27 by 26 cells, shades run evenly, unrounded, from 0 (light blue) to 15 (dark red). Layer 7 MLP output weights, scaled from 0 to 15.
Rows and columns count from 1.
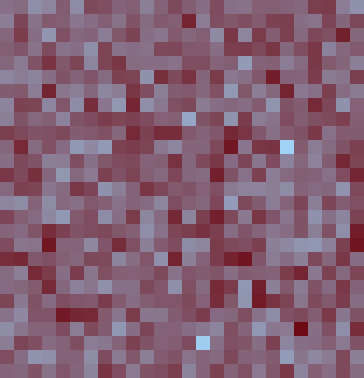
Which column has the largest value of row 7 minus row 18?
21
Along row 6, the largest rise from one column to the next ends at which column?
12
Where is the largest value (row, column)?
24, 22
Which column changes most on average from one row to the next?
18
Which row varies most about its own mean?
11
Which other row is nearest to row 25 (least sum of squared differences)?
2
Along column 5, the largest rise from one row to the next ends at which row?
17
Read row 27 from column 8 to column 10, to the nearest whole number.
12 10 7
